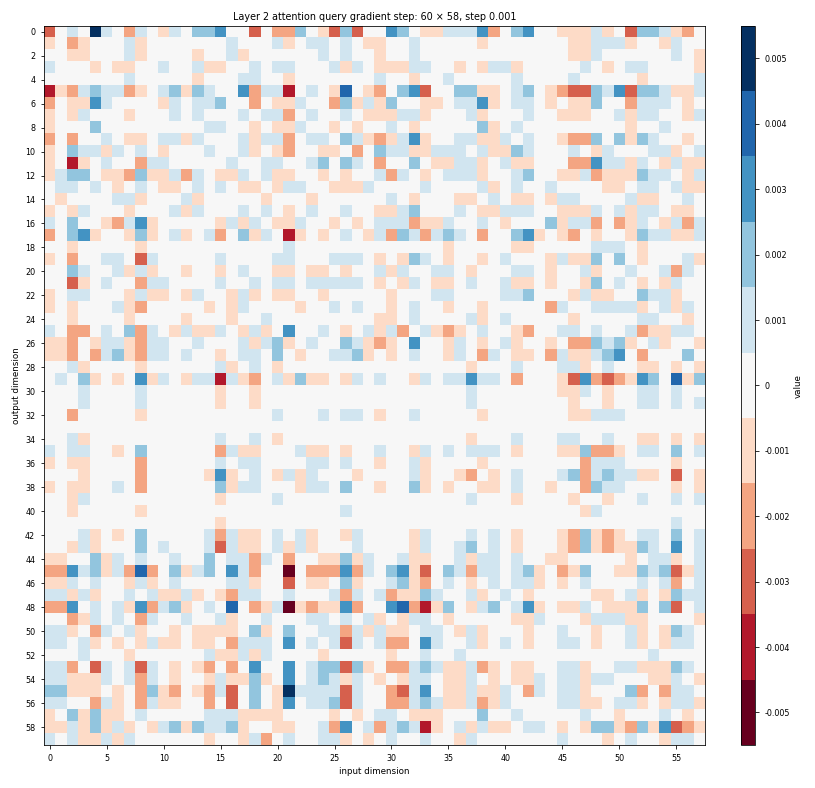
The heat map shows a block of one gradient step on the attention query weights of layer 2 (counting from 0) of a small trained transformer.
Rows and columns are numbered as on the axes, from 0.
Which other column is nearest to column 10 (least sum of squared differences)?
20
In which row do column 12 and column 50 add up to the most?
27
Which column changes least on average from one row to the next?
43
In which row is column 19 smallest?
59
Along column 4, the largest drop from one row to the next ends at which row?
1
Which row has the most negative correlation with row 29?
37
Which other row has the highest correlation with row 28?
34
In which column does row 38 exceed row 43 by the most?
15
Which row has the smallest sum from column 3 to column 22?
56
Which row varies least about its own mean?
33
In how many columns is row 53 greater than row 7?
18
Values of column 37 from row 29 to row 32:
0.003 0.001 0.001 0
